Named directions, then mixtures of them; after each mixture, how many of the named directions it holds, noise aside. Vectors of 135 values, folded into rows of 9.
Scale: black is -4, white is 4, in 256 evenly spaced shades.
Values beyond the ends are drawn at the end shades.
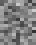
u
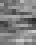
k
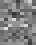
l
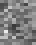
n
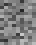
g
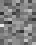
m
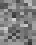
two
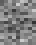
three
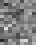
four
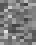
one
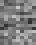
four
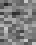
four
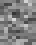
four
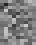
four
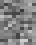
four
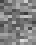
four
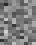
three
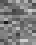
four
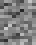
two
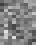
one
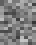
three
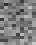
one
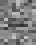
three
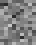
four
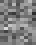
three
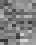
three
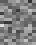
two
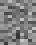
three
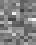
four
